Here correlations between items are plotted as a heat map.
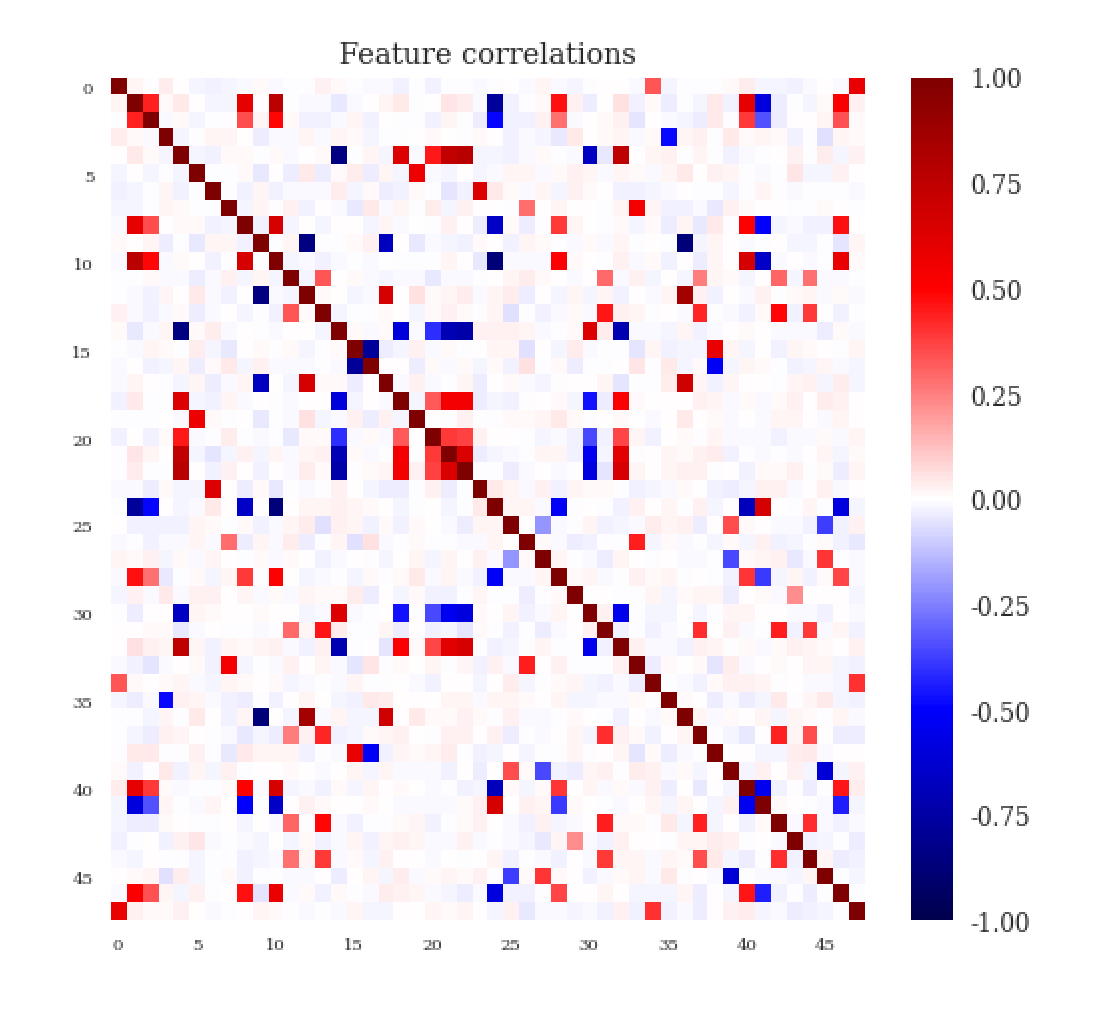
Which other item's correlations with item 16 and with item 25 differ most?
15
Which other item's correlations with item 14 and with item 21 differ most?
4
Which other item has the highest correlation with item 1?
10
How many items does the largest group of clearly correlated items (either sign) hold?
9
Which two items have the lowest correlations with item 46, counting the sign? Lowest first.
24, 41
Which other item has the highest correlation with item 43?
29
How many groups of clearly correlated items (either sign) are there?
12
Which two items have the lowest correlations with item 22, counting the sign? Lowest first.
14, 30
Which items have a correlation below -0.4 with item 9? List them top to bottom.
12, 17, 36
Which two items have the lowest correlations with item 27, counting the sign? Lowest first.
39, 25
